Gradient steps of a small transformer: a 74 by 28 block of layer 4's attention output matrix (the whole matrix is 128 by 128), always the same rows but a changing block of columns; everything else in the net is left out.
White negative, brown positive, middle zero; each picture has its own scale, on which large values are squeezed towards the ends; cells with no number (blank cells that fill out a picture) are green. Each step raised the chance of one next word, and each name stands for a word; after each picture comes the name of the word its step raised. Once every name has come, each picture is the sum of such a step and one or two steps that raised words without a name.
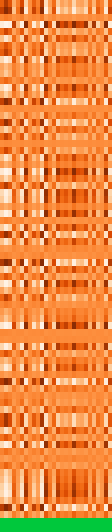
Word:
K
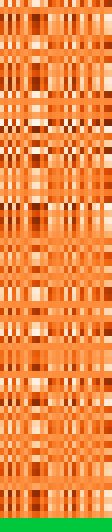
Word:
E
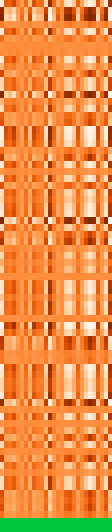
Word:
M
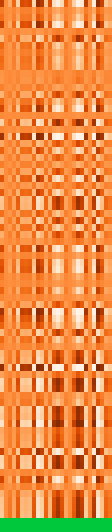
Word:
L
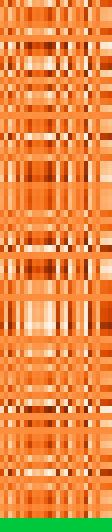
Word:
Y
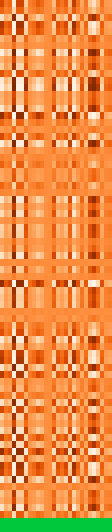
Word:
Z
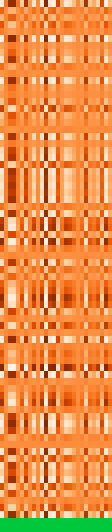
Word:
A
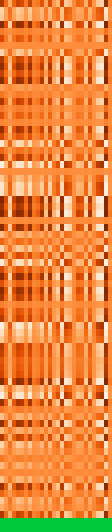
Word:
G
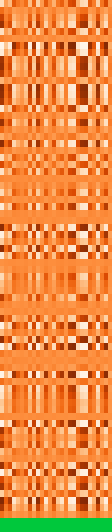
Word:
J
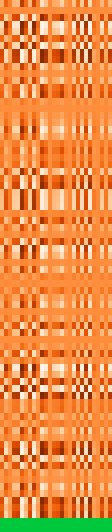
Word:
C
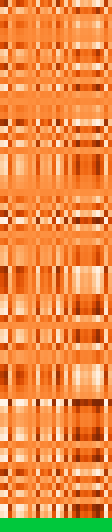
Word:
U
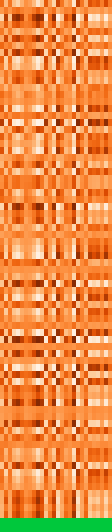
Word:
E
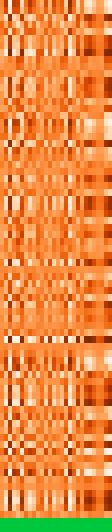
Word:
Z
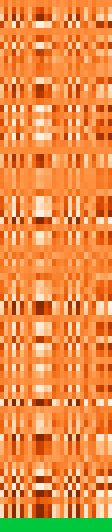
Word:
U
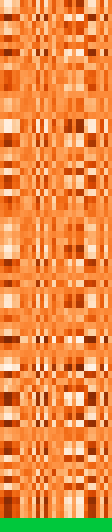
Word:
C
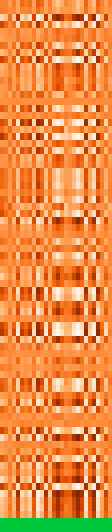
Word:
E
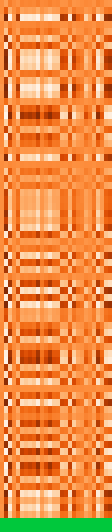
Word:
Z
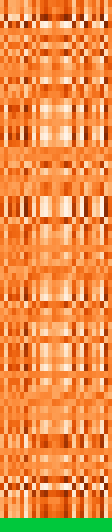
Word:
G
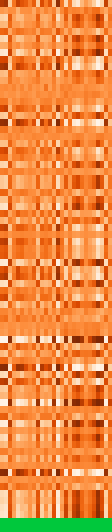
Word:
U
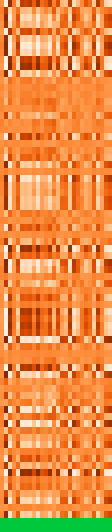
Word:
Y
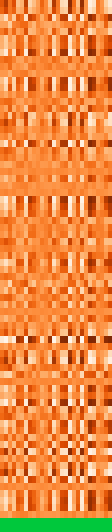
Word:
Z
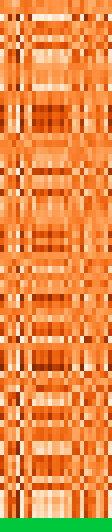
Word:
C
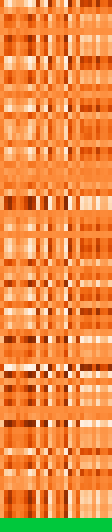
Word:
L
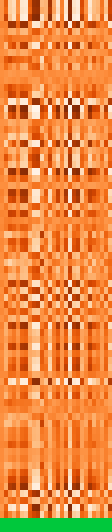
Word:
K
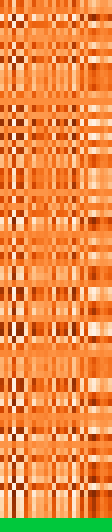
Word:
E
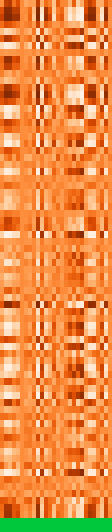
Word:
J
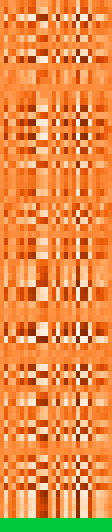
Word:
E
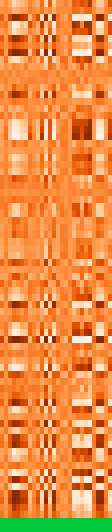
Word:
Z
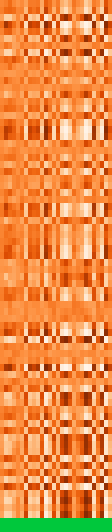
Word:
C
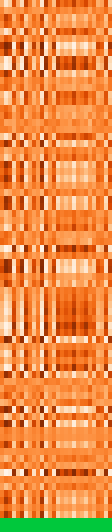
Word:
Y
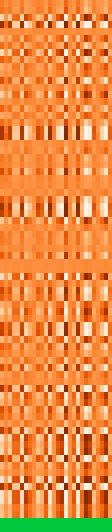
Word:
C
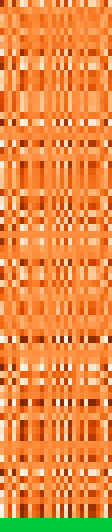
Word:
U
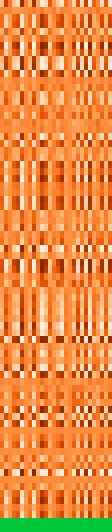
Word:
Y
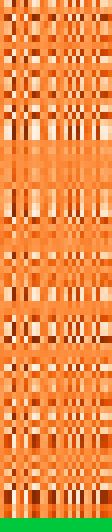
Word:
M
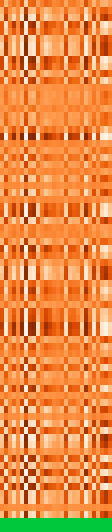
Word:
Y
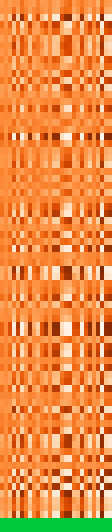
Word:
Y
